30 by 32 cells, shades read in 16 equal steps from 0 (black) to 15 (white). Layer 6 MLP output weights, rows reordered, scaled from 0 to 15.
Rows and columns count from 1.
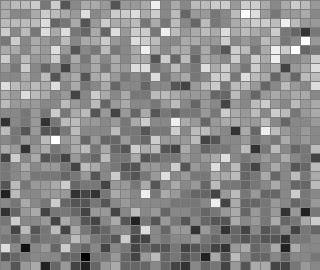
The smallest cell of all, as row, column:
29, 9
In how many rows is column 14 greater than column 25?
13
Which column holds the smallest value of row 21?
11
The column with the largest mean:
24
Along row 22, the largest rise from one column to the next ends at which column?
2
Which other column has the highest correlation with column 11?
4
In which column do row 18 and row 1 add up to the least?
7
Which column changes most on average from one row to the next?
6
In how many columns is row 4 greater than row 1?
12
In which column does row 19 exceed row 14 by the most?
5
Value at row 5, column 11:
12
